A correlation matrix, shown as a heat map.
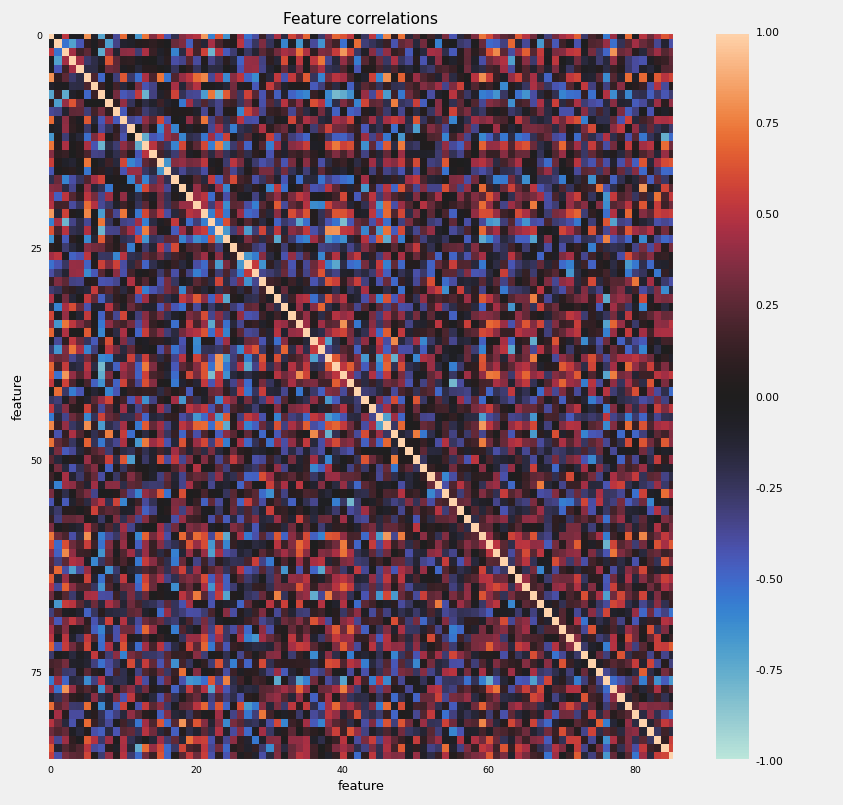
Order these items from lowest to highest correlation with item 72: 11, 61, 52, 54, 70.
11, 52, 70, 54, 61
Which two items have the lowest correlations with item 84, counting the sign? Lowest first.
12, 30
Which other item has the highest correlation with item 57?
34
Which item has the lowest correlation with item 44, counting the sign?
76
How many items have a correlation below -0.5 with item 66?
5
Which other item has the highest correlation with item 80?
29
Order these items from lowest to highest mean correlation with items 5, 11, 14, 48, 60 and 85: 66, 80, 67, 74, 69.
80, 67, 74, 69, 66
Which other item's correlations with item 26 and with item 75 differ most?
55
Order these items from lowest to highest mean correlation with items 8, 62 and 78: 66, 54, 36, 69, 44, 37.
66, 54, 44, 36, 69, 37
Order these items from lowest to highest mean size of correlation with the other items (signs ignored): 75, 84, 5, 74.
75, 74, 84, 5
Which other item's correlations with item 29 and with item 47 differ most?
38
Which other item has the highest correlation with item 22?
7
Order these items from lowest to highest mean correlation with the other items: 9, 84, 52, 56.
9, 56, 52, 84
